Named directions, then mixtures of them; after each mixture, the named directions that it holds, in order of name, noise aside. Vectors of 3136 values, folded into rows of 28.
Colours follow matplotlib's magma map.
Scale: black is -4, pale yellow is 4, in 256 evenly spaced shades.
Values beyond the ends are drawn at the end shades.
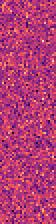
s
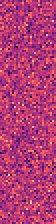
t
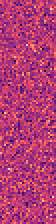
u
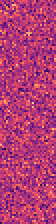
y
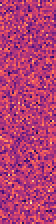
t.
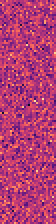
s, u.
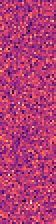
t.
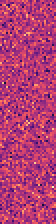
s, y.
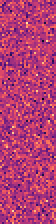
s.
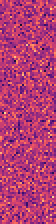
u.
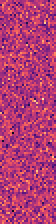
s, u.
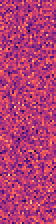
t.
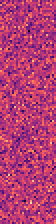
t.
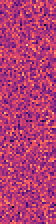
u, y.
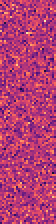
u, y.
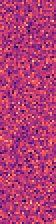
t.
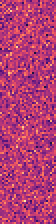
s, t.
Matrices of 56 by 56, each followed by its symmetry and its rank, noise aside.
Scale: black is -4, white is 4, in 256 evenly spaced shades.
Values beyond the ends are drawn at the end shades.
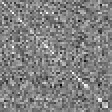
symmetric, rank eight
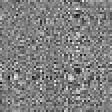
antisymmetric, rank eight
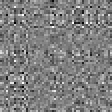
antisymmetric, rank four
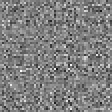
no symmetry, rank eight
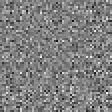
antisymmetric, rank six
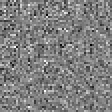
antisymmetric, rank eight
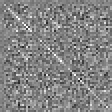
symmetric, rank eight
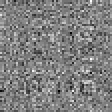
antisymmetric, rank eight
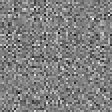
antisymmetric, rank eight
